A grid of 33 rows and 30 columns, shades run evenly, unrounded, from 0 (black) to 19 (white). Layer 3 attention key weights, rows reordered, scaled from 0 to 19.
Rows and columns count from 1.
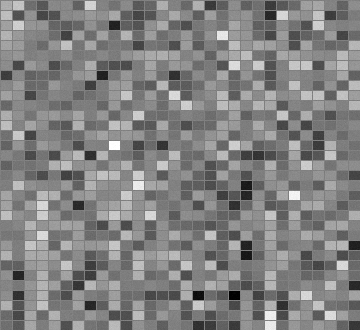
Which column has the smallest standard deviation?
5
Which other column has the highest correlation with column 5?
23
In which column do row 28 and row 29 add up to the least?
7
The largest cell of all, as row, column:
15, 10
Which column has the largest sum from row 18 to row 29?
4
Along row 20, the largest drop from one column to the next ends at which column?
26
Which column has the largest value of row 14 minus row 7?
2
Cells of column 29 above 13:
5
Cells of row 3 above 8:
19
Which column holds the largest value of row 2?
24
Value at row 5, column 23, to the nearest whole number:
12
